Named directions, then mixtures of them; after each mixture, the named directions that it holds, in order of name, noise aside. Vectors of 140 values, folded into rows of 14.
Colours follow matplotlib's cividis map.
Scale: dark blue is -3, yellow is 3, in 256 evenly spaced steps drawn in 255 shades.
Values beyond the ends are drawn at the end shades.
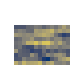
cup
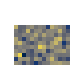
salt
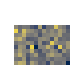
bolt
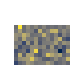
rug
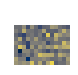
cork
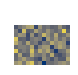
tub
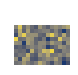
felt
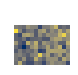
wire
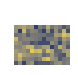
cup, tub.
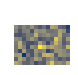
cork, salt.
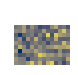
cork.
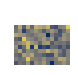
bolt, cork, salt.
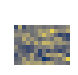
cup, rug.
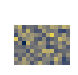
felt.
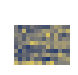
cork, cup.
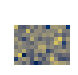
salt.
